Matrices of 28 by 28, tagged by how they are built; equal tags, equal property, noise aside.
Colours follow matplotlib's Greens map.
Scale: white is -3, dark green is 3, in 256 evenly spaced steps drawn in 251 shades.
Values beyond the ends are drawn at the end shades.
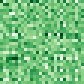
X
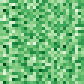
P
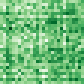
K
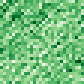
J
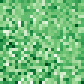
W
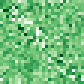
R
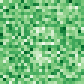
K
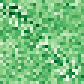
R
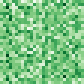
P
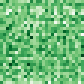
K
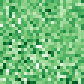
W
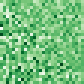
W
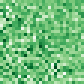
W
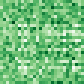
K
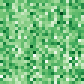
K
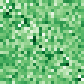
R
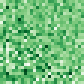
W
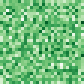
K
